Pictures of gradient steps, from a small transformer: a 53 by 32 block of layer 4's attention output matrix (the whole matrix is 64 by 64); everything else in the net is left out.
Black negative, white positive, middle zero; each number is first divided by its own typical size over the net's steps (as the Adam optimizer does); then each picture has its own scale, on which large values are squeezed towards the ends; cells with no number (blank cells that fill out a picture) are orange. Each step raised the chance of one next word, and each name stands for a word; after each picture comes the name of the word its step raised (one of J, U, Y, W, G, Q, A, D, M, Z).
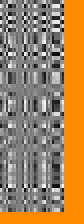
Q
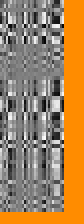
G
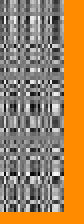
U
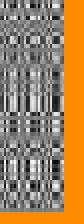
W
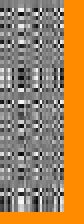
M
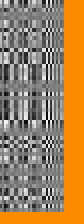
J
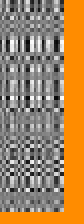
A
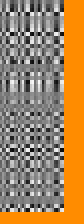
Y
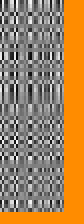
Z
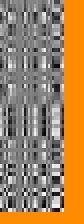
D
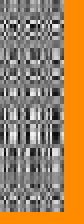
G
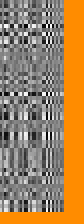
G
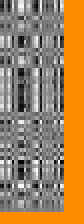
W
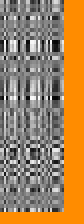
A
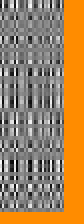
W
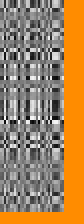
J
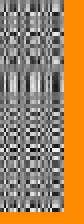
Y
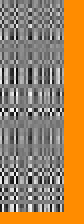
U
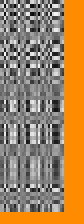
Q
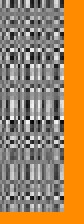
J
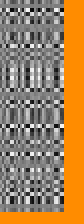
M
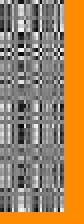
Q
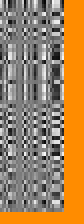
Z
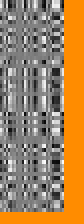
W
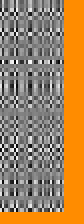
Y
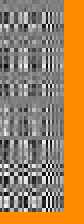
D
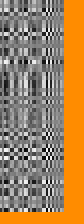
Y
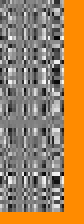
U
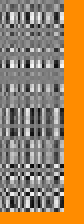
D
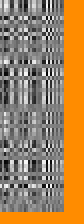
W
